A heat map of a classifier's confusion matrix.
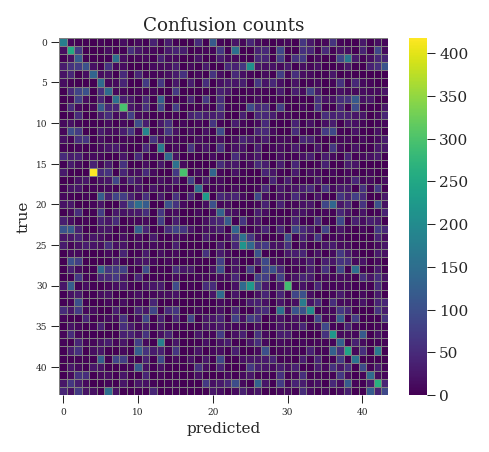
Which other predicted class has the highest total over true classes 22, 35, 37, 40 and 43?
13
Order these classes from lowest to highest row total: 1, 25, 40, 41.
41, 40, 25, 1
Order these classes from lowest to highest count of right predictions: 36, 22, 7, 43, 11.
43, 22, 7, 11, 36
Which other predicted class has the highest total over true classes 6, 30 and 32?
25
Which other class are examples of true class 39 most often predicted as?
5
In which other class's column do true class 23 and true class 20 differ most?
36
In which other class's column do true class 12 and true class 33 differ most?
29
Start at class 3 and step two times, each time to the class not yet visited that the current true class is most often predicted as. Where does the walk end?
24
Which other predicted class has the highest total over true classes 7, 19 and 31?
21
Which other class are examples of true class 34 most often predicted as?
37
